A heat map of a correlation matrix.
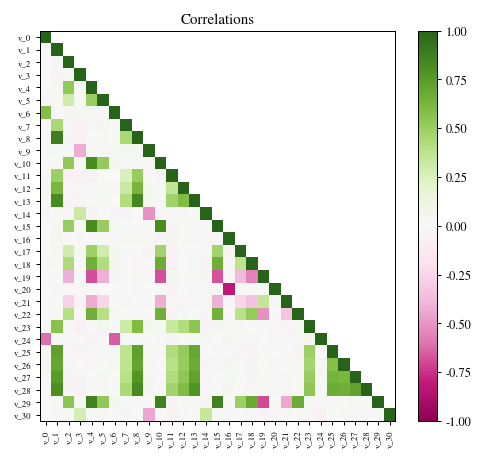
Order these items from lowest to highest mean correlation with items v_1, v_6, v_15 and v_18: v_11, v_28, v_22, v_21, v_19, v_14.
v_19, v_21, v_14, v_11, v_28, v_22
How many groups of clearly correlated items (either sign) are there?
5
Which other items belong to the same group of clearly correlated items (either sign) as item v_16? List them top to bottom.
v_20
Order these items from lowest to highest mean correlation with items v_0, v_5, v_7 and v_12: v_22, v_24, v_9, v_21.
v_24, v_21, v_9, v_22
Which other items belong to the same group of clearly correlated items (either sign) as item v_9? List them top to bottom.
v_3, v_14, v_30
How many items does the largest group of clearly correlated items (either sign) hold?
11
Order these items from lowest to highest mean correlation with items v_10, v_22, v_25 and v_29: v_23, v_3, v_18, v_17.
v_3, v_23, v_17, v_18
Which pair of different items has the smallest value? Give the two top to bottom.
v_16, v_20
